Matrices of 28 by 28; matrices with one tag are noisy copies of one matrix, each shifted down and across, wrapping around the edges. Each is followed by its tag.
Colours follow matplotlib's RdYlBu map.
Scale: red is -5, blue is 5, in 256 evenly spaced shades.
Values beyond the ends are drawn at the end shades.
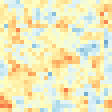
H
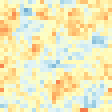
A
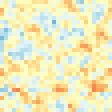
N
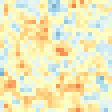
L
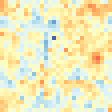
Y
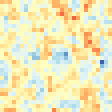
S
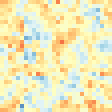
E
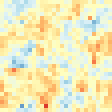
A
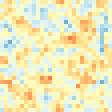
N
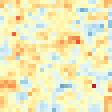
H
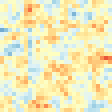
H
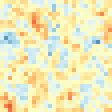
S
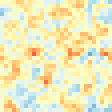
N
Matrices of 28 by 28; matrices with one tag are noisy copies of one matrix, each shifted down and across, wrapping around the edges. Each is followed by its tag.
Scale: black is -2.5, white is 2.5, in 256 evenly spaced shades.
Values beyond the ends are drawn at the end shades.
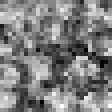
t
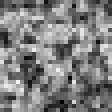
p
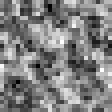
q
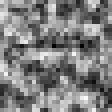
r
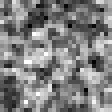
p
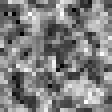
q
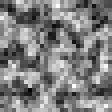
r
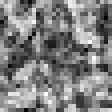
p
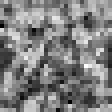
p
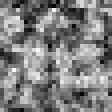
t
